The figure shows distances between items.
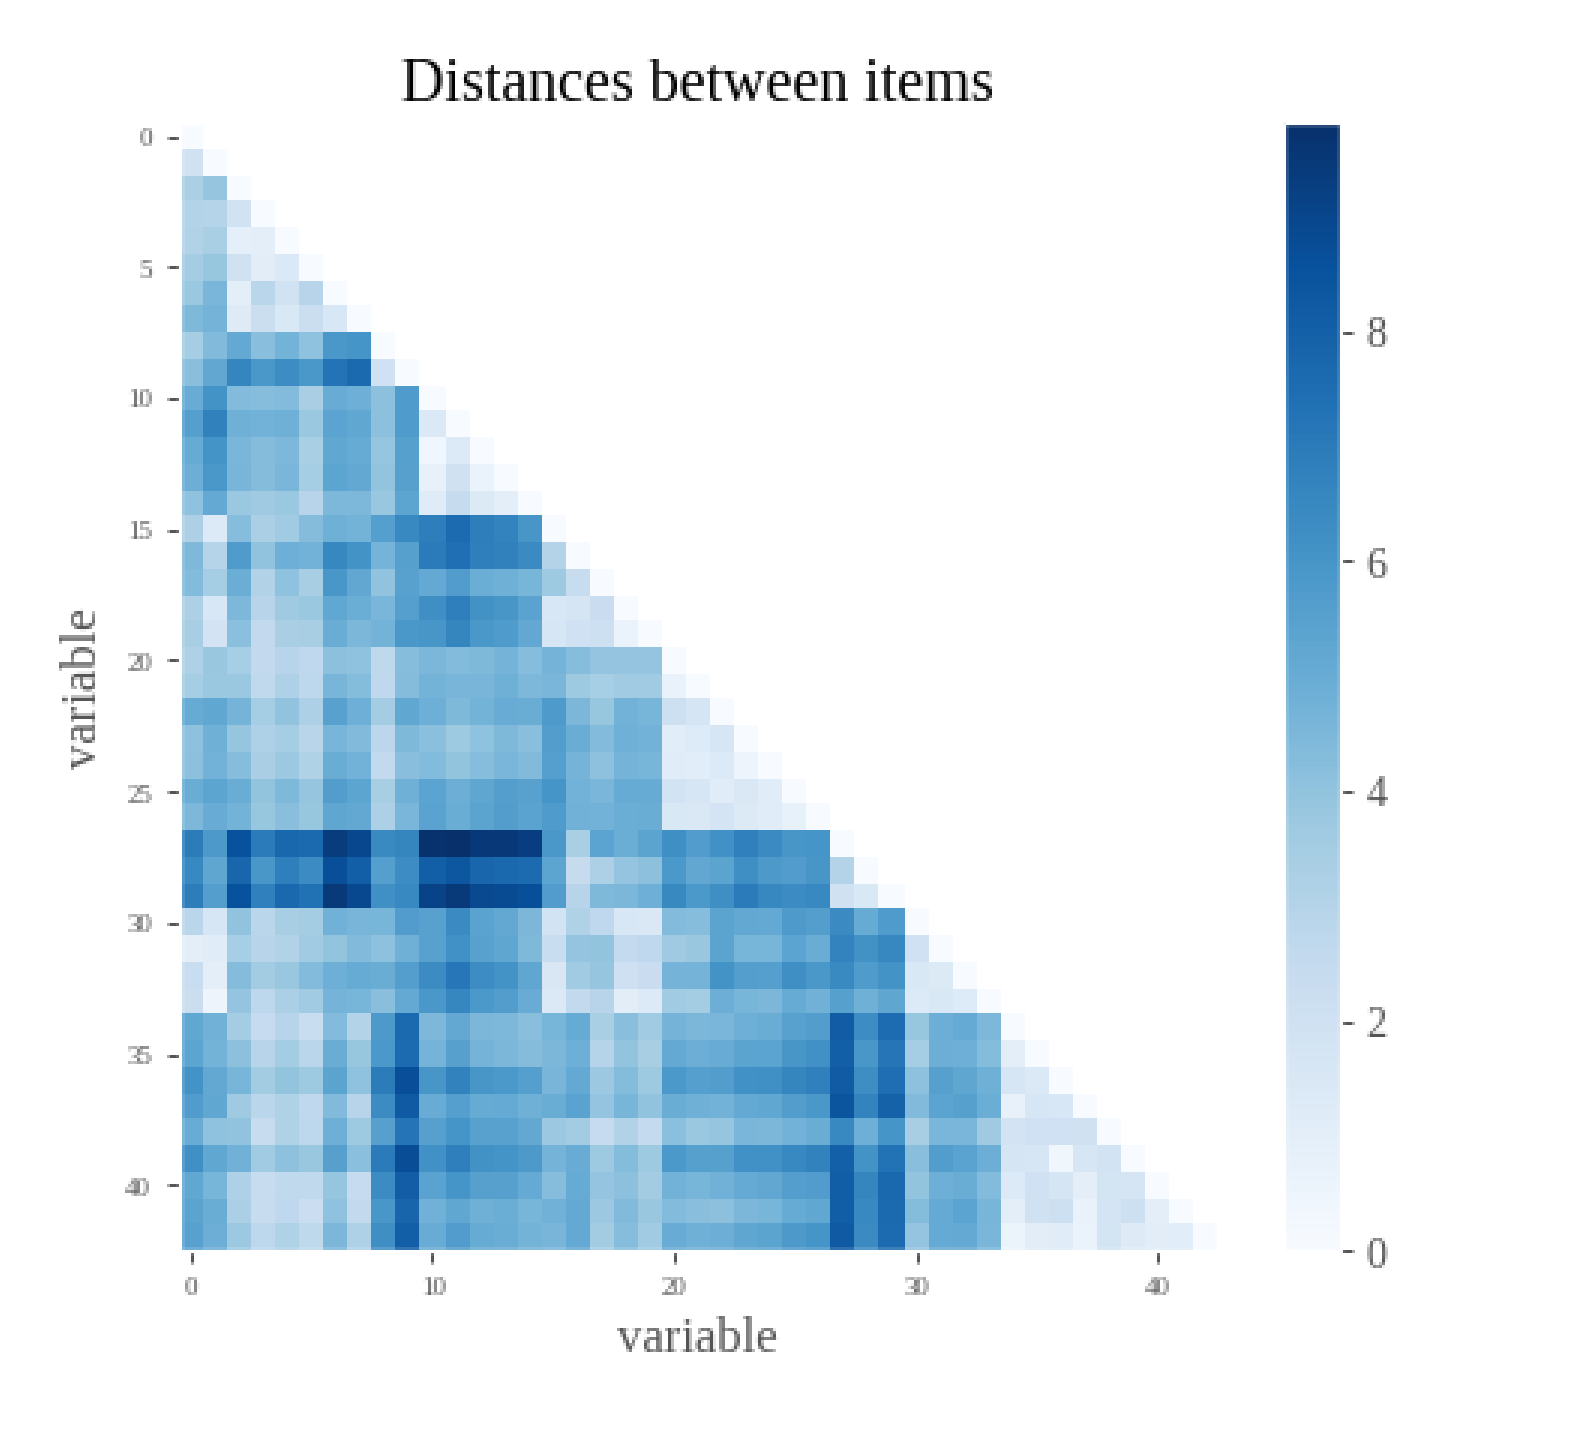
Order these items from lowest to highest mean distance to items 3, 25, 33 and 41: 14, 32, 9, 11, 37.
37, 32, 14, 11, 9
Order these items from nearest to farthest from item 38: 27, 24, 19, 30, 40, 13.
40, 19, 30, 24, 13, 27
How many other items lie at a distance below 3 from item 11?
4
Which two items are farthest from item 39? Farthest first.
9, 27
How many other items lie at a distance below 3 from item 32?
8
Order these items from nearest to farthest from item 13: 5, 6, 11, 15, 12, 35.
12, 11, 5, 35, 6, 15
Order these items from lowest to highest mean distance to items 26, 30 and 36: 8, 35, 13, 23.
35, 23, 8, 13
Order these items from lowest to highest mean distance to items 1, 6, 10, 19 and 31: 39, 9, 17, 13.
17, 13, 39, 9
